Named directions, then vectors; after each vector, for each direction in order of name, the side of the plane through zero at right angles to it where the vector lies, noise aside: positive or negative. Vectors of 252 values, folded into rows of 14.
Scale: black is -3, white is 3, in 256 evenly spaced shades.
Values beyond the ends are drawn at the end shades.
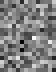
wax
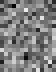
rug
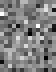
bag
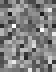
positive, positive, negative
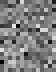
positive, positive, negative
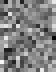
negative, negative, positive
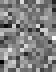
positive, positive, negative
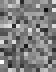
negative, negative, positive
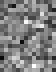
positive, positive, positive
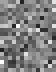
negative, negative, positive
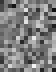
positive, positive, positive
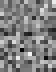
positive, negative, positive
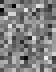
negative, positive, positive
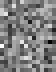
positive, negative, negative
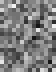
negative, negative, negative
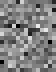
positive, positive, negative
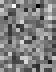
positive, negative, negative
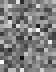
negative, negative, positive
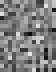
positive, negative, positive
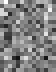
positive, negative, negative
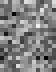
positive, negative, positive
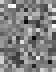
negative, negative, negative
